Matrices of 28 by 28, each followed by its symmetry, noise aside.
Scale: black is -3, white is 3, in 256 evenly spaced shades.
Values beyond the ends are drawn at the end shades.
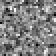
antisymmetric.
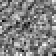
symmetric.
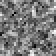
symmetric.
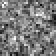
symmetric.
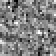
same after a half turn.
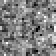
mirrored top to bottom.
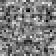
mirrored left to right.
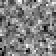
antisymmetric.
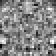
mirrored left to right.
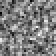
no symmetry.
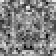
mirrored left to right.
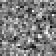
antisymmetric.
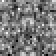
mirrored left to right.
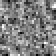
antisymmetric.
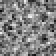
mirrored top to bottom.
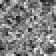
symmetric.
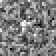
symmetric.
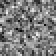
symmetric.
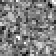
symmetric across the other diagonal.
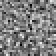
antisymmetric.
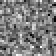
no symmetry.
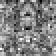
mirrored left to right.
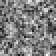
antisymmetric.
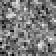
symmetric across the other diagonal.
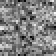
mirrored top to bottom.
